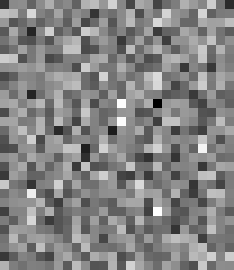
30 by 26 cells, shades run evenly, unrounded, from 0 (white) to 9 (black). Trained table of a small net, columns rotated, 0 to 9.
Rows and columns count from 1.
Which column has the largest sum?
1
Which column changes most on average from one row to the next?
18
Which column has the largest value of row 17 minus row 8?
10
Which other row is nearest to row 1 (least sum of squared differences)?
4
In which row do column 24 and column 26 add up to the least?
29
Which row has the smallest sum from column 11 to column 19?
17
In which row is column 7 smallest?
21
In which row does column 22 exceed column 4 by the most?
22
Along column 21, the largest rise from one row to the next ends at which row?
8
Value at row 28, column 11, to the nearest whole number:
5
